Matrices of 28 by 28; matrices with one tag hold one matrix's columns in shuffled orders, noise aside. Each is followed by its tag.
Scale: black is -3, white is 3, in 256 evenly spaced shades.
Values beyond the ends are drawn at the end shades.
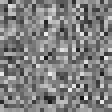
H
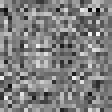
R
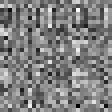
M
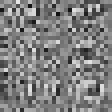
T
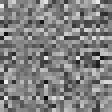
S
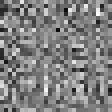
T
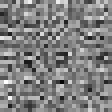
S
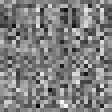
M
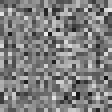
R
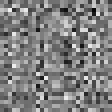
R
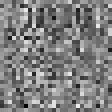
M
